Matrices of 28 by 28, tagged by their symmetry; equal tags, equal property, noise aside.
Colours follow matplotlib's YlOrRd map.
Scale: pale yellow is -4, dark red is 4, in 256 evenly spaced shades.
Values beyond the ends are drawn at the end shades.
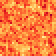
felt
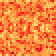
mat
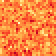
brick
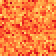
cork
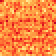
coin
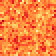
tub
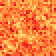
cork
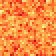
felt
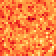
brick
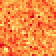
cork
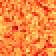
mat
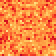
coin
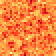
felt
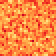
felt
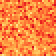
tub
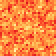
felt
